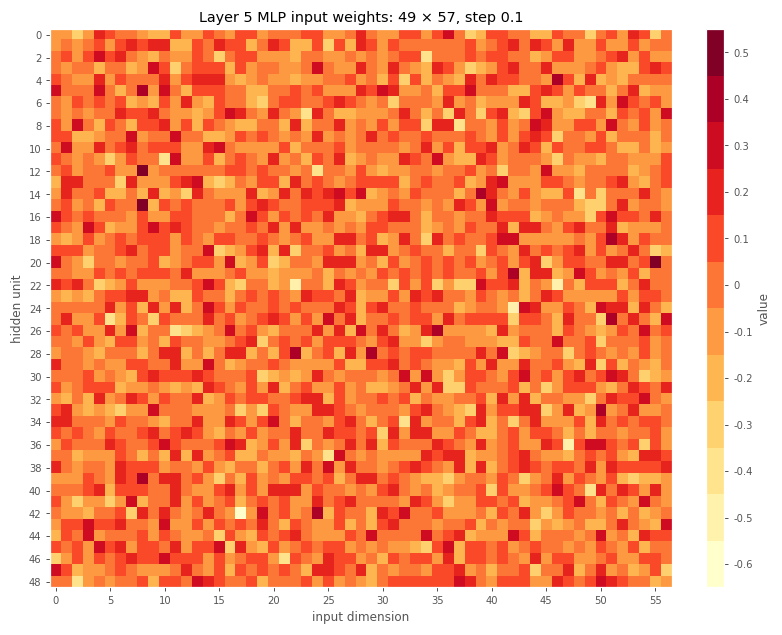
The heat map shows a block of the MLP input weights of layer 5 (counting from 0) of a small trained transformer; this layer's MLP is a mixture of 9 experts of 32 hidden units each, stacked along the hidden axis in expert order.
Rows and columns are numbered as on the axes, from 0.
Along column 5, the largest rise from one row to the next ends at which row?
26
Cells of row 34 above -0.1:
39
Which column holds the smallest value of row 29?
50
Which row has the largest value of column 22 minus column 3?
28
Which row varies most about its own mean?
22
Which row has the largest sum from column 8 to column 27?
15
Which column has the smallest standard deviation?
33
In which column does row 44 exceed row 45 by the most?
34
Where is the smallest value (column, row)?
17, 42
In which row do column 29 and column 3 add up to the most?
44
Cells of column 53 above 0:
15
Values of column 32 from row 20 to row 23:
-0.1 0.1 0.1 -0.1
